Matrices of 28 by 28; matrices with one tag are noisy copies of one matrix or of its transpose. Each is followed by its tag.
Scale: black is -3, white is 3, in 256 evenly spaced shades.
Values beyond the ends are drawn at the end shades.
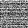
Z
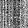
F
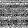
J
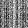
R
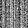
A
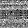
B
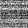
B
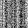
J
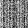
Z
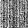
Z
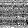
J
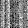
B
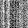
B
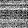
B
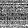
F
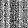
B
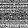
F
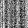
J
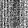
F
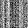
B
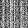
A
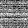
R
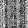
J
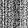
F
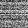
A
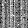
A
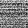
Z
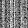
A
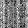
J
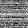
R
